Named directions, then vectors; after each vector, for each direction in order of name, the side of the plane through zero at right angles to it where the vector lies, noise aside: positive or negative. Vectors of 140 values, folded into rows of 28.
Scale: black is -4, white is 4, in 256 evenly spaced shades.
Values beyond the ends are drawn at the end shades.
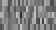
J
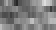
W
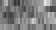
positive, positive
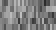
negative, negative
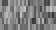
negative, negative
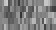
positive, positive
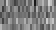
negative, positive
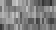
positive, negative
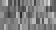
positive, positive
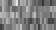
positive, negative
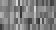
positive, negative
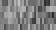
negative, negative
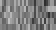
negative, negative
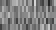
positive, negative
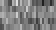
positive, negative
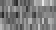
negative, positive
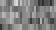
positive, negative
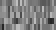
positive, negative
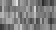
positive, negative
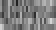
negative, positive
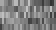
positive, negative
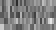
negative, positive
